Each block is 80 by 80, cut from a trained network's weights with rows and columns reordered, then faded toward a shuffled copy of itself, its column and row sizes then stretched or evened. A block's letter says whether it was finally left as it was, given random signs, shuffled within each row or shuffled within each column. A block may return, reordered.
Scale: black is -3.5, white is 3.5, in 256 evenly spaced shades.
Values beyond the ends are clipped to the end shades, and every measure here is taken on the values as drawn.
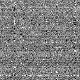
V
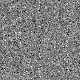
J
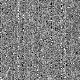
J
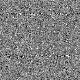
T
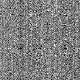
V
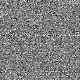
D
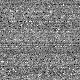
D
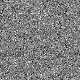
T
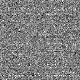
V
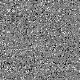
T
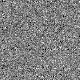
T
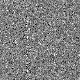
J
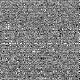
V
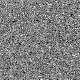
D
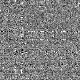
V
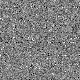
D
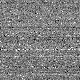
D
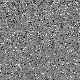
D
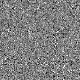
T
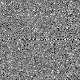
T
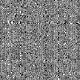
V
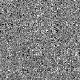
V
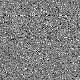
D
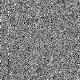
J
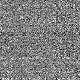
V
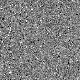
J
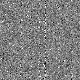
J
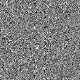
T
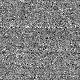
D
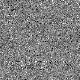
T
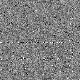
T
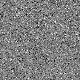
D
